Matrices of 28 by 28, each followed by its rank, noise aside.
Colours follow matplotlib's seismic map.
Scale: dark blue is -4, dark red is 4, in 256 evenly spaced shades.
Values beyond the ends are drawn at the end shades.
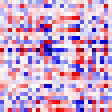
three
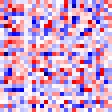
five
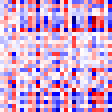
two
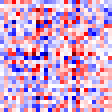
four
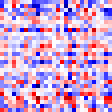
three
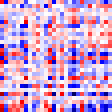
two
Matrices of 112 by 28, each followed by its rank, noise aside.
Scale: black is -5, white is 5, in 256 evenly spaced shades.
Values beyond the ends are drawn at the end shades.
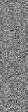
six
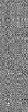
five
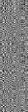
three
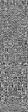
six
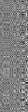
three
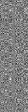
six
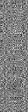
five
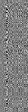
four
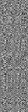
six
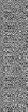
six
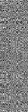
six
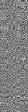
five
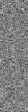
six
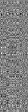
four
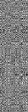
six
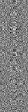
five
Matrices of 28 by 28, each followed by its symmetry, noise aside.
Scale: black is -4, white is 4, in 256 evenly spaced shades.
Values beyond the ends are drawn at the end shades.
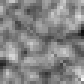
no symmetry.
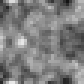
mirrored top to bottom.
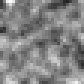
no symmetry.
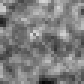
no symmetry.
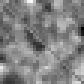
no symmetry.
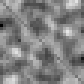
same after a half turn.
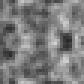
mirrored top to bottom.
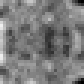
mirrored top to bottom.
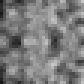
mirrored top to bottom.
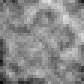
symmetric across the other diagonal.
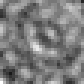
symmetric across the other diagonal.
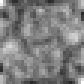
same after a half turn.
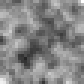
symmetric across the other diagonal.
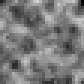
no symmetry.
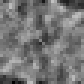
same after a half turn.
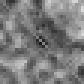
symmetric across the other diagonal.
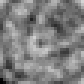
symmetric across the other diagonal.
